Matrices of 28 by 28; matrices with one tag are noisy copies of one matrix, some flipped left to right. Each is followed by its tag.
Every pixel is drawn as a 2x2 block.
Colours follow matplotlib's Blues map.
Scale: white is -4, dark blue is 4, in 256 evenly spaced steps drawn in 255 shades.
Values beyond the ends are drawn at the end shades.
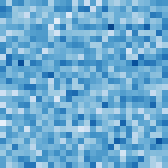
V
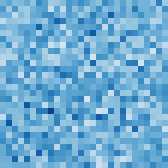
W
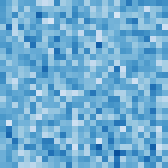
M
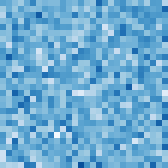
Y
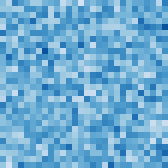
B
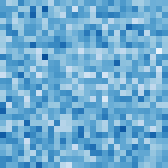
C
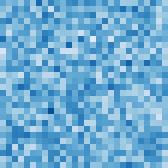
W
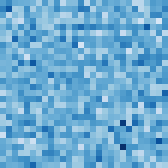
V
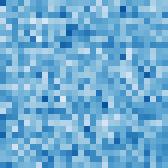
C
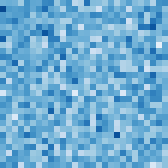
Y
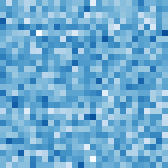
V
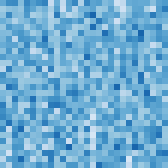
M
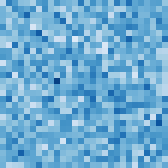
W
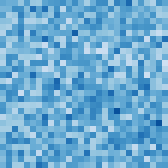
W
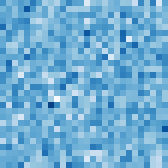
B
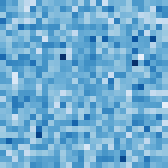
V
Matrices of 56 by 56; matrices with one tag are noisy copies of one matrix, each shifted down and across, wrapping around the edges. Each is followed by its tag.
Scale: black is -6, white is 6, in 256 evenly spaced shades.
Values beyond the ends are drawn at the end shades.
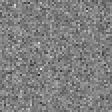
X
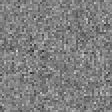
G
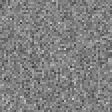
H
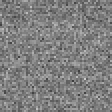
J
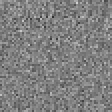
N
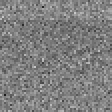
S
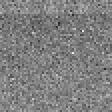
S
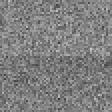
S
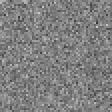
X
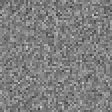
H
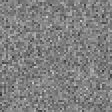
X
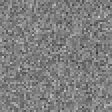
X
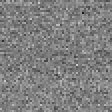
J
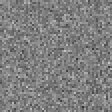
X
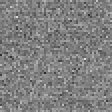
J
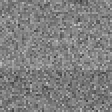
S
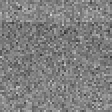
S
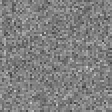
H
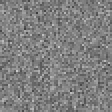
H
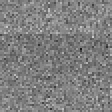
S
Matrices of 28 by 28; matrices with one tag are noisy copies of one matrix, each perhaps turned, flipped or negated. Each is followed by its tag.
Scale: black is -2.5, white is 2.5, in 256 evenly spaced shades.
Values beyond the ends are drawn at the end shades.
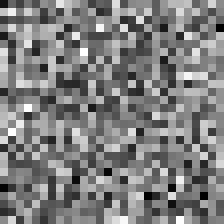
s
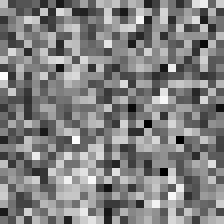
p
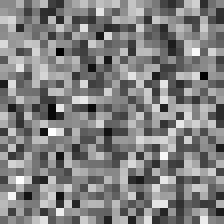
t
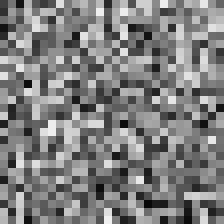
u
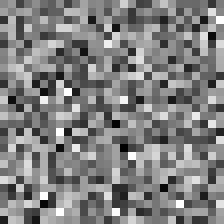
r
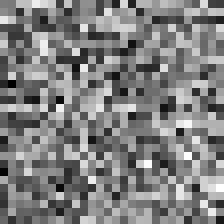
u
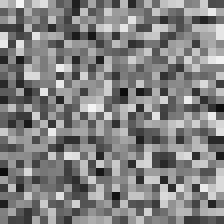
u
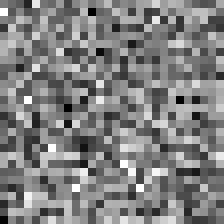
s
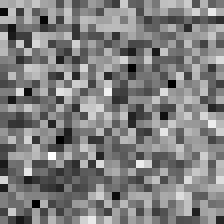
u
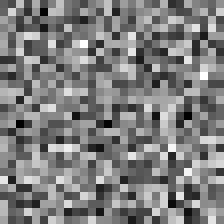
r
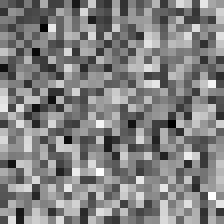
u
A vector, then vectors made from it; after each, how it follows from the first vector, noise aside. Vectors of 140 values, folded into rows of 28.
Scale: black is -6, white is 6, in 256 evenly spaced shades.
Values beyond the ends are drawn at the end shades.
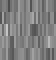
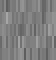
reversed, shrunk.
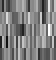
reversed, scaled up.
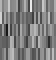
negated, scaled up.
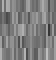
reversed, negated.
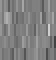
reversed, partly zeroed.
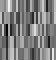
negated, scaled up.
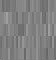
reversed, shrunk.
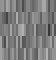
reversed, negated.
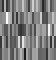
reversed, scaled up.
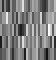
reversed, scaled up.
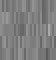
reversed, shrunk.
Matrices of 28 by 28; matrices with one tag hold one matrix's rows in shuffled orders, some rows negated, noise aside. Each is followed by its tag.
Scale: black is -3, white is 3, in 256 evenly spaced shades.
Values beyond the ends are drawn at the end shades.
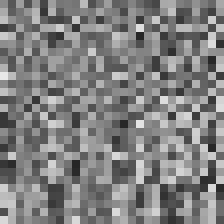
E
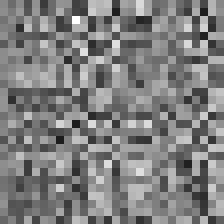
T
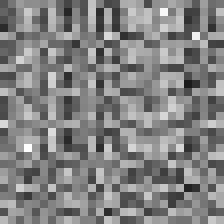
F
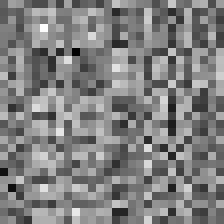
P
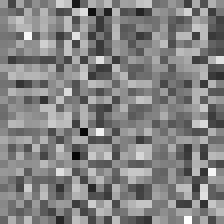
T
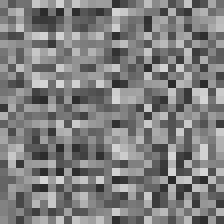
P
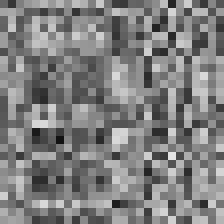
P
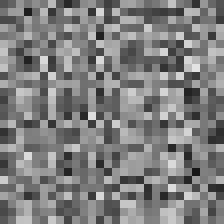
F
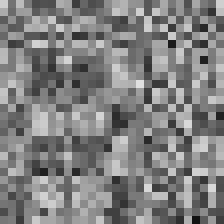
P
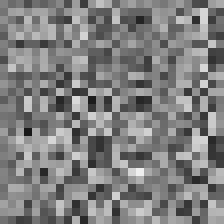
T
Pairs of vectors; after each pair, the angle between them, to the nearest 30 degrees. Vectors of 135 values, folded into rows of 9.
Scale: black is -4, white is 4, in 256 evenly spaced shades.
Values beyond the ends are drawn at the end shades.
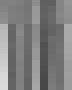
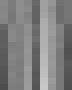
150 degrees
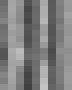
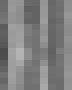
30 degrees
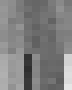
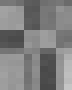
60 degrees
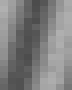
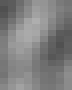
150 degrees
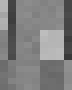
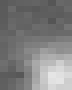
90 degrees
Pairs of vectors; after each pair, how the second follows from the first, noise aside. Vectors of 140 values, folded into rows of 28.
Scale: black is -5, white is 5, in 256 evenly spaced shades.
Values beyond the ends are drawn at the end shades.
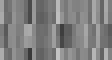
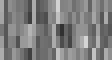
copied.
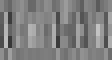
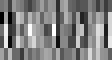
scaled up.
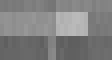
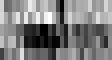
reversed, negated, scaled up.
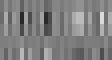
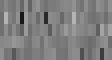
partly zeroed.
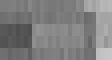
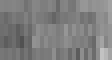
shrunk.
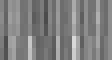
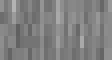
wrapped around, shrunk.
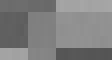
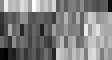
reversed, negated, scaled up.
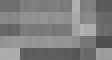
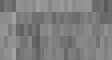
reversed, negated, shrunk.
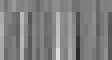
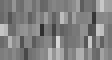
shuffled.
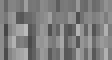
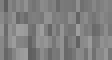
shrunk.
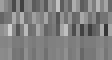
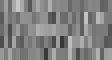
shuffled.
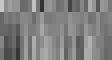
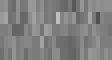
wrapped around, shrunk.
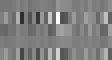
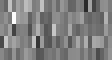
shuffled.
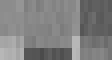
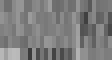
partly zeroed.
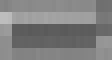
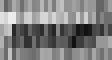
scaled up.
